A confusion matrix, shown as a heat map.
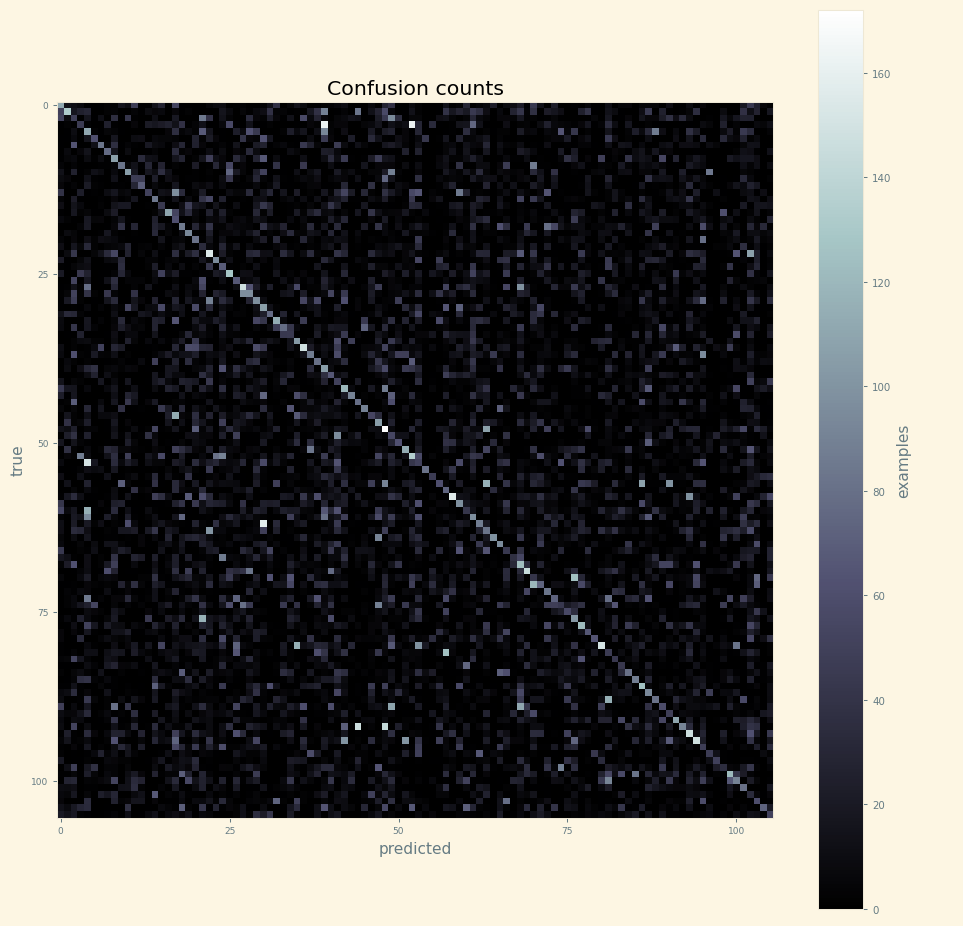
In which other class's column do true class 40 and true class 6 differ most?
2
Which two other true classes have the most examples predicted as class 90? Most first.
56, 94
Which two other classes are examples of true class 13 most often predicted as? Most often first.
17, 59
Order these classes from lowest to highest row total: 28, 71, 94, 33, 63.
33, 28, 71, 63, 94
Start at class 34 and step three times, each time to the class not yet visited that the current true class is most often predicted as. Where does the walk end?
57
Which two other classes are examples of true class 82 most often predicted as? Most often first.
77, 2
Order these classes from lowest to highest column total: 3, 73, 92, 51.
92, 3, 73, 51
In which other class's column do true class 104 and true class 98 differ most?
74
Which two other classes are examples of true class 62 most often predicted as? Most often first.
30, 10
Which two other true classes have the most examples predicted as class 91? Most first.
36, 25
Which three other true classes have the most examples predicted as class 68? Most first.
89, 27, 22
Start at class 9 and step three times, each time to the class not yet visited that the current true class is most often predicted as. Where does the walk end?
21
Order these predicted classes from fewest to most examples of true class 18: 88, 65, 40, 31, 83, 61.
40, 31, 83, 61, 88, 65
